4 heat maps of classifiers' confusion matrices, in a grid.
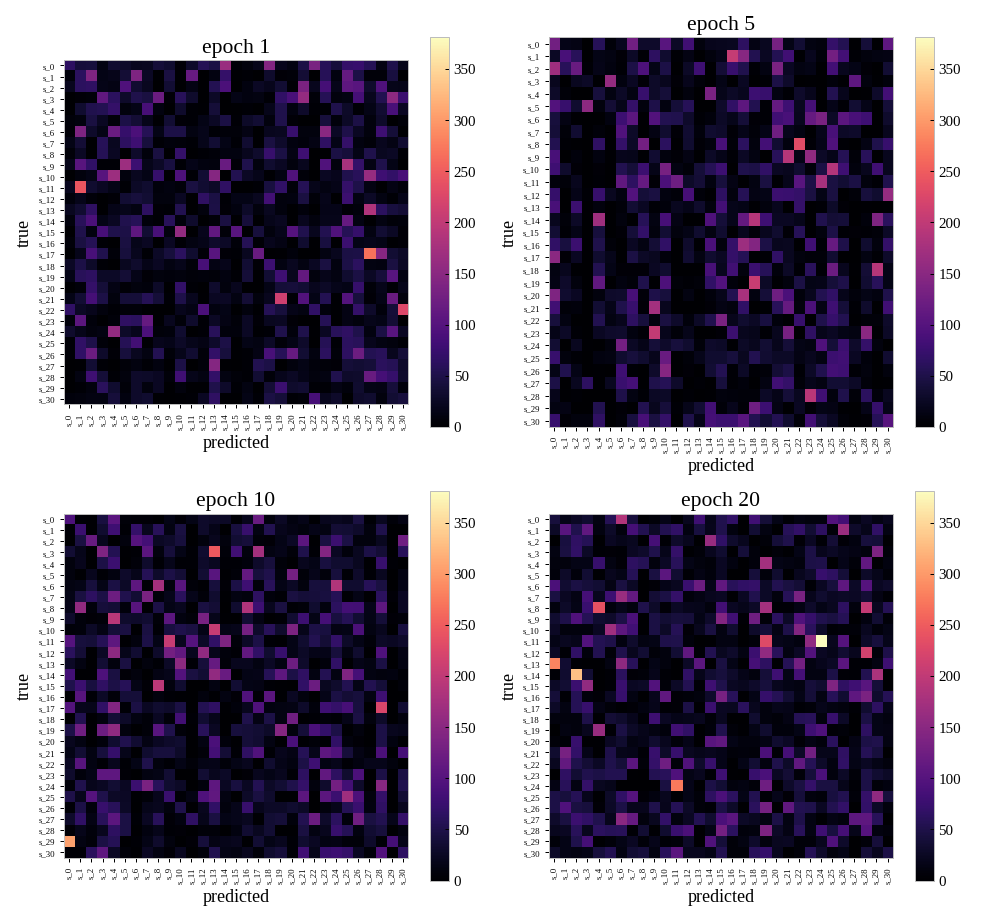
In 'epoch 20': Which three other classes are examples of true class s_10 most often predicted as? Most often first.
s_5, s_22, s_6
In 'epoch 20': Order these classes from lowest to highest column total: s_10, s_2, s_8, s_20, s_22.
s_8, s_20, s_10, s_22, s_2
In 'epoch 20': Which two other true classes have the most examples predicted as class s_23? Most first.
s_11, s_21
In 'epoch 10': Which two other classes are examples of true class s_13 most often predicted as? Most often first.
s_10, s_20
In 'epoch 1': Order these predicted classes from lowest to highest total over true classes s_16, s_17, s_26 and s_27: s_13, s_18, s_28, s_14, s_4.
s_4, s_14, s_18, s_28, s_13
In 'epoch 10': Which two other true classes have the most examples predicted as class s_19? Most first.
s_14, s_12
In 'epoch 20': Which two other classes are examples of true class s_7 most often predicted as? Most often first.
s_6, s_22
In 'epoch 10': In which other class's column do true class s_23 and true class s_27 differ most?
s_22
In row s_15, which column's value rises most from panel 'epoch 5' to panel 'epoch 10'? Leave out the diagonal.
s_8
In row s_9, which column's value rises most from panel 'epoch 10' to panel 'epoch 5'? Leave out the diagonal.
s_21
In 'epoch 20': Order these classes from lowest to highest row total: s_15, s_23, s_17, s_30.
s_17, s_30, s_23, s_15
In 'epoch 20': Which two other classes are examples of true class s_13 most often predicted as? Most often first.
s_0, s_6
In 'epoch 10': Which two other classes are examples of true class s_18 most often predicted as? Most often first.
s_20, s_10
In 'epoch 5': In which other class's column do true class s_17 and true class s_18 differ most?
s_29
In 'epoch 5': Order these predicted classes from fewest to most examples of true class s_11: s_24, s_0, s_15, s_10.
s_0, s_15, s_10, s_24
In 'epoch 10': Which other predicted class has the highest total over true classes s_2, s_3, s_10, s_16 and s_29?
s_13
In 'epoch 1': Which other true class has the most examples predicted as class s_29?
s_3
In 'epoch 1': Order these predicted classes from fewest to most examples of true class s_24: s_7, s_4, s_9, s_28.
s_9, s_28, s_7, s_4
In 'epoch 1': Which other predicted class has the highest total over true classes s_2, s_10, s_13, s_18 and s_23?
s_27
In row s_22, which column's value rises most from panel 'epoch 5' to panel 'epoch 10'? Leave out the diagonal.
s_1
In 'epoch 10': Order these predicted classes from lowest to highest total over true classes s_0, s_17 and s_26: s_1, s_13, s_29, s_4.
s_29, s_1, s_13, s_4
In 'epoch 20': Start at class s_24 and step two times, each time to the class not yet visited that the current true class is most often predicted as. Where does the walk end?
s_19
